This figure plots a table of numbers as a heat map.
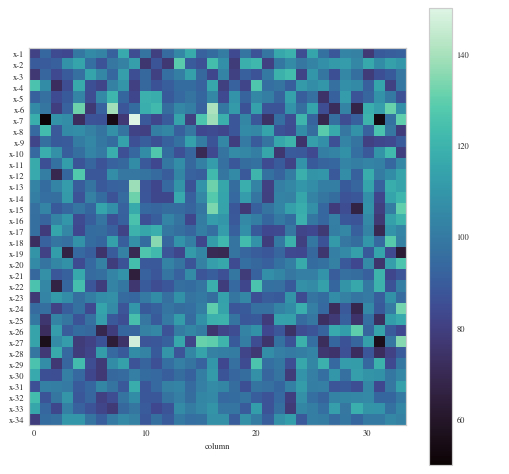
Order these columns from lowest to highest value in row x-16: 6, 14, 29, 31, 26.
31, 14, 29, 26, 6
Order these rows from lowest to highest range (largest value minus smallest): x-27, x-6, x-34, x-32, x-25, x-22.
x-34, x-32, x-25, x-22, x-6, x-27
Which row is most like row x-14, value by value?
x-13
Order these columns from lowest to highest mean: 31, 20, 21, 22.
21, 31, 22, 20
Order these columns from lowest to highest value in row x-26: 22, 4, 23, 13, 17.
23, 17, 22, 4, 13
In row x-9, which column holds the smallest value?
24
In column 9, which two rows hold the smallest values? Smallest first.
x-21, x-19
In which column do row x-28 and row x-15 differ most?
33
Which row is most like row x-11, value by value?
x-32
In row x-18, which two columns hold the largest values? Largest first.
11, 32
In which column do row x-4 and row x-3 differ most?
0
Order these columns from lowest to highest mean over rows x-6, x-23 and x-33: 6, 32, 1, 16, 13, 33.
6, 1, 33, 13, 32, 16
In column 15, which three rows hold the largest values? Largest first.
x-27, x-7, x-28
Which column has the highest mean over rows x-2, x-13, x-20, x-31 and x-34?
9
